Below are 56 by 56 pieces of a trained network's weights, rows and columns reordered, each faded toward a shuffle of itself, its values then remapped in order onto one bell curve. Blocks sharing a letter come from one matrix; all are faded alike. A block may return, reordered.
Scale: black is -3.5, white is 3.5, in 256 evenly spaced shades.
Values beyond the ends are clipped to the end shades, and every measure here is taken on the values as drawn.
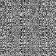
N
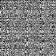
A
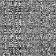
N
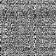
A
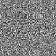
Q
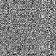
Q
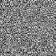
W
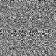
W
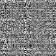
A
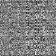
N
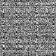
A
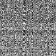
N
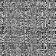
N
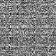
A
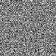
W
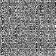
N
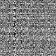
A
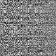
N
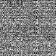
A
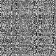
N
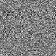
W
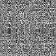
N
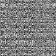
A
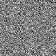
W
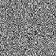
W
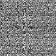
N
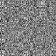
Q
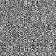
Q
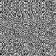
Q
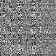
N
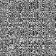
N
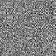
W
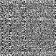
N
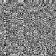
Q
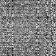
N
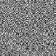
W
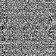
N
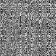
N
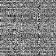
A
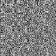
Q
